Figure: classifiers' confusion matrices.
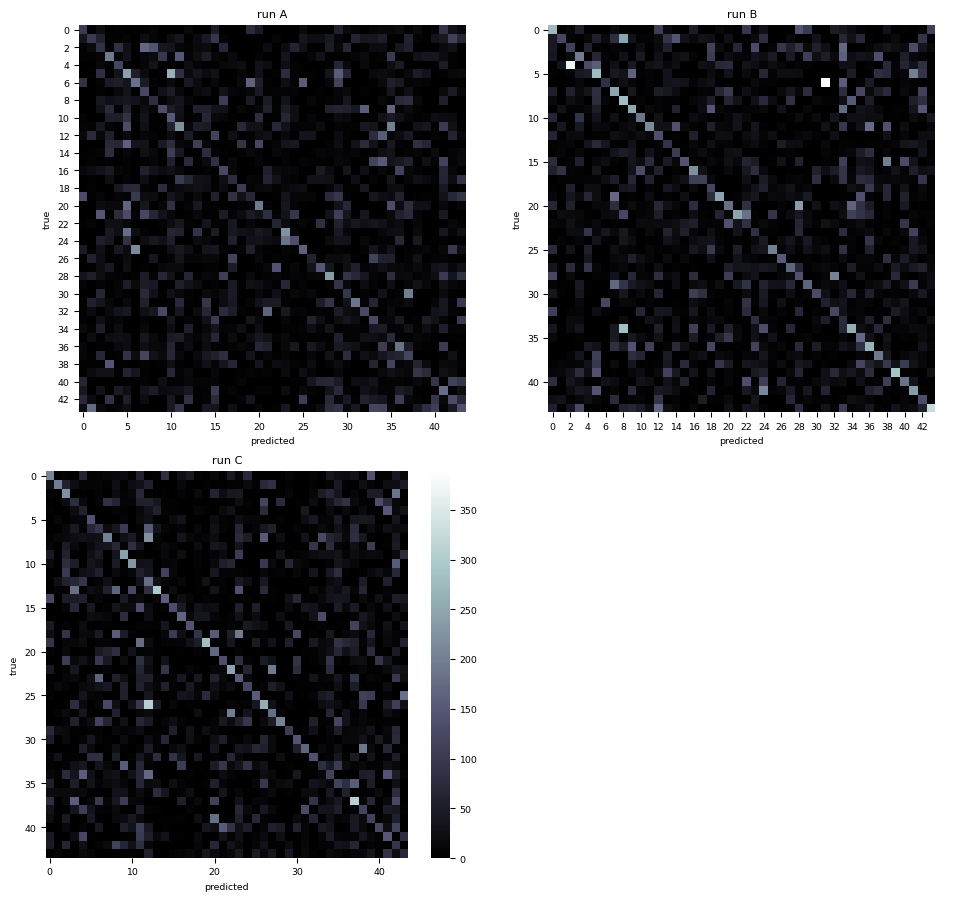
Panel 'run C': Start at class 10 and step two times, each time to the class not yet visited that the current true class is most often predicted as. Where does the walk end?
8
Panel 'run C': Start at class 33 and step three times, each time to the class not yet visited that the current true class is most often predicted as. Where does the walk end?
6
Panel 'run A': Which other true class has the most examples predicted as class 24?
21
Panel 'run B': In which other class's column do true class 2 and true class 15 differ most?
38
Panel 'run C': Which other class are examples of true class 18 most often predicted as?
23
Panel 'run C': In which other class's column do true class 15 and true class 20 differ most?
11
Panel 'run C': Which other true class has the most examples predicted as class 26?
7
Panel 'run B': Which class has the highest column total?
33
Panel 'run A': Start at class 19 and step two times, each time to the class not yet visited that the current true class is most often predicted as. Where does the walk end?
41
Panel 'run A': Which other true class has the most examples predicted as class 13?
23
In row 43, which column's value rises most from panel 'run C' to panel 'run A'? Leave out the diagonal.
1
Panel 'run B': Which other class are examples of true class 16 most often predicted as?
10
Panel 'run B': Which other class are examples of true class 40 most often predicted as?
22
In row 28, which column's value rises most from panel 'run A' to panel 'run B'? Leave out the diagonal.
32
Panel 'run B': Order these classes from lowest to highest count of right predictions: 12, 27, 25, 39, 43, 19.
12, 27, 25, 19, 39, 43
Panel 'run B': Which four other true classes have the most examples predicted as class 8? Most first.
34, 1, 21, 29
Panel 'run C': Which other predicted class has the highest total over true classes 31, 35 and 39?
20
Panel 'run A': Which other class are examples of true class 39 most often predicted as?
38
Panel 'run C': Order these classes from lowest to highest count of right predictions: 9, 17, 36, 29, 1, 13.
36, 29, 17, 1, 9, 13
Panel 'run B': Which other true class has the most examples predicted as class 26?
2
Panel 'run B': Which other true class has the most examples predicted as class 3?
43
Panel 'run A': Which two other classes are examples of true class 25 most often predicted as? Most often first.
6, 42
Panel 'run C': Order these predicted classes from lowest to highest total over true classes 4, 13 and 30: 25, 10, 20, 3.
25, 20, 10, 3
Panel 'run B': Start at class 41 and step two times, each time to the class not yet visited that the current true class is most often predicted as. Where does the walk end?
36
